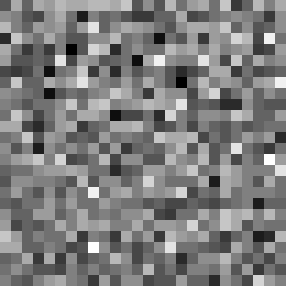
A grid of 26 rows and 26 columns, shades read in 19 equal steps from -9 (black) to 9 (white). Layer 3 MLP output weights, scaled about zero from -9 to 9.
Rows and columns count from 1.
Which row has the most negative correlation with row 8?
13
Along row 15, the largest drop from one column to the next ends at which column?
7
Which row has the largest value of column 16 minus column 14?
23
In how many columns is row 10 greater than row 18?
11
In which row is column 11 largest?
9
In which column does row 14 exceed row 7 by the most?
22
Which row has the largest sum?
1
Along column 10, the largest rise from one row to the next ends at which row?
15
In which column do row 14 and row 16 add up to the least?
12
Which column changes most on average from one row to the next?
25
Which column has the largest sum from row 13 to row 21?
21
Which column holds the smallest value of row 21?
2
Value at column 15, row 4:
-8
